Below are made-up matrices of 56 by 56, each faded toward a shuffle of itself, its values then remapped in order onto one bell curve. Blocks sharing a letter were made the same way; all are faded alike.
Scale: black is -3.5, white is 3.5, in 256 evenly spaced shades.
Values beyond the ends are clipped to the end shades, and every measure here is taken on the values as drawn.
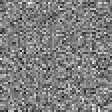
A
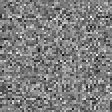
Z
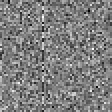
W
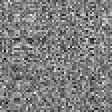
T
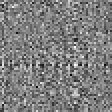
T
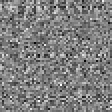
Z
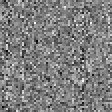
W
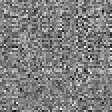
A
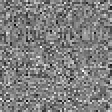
T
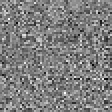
Z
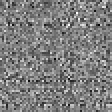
Z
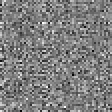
T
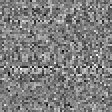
Z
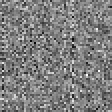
W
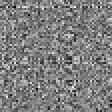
T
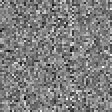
W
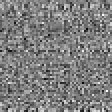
Z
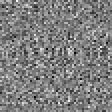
Z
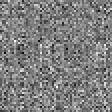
A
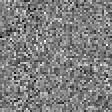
W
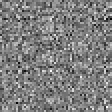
A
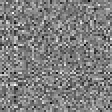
A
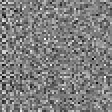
T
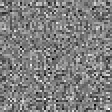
A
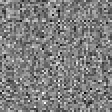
T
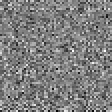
Z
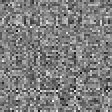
A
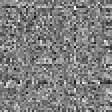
T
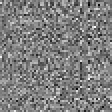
T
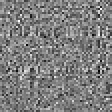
A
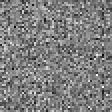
W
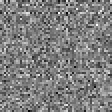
T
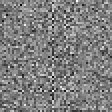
T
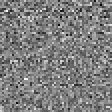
Z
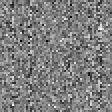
W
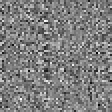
T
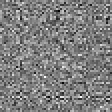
A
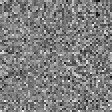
T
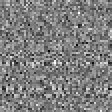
Z
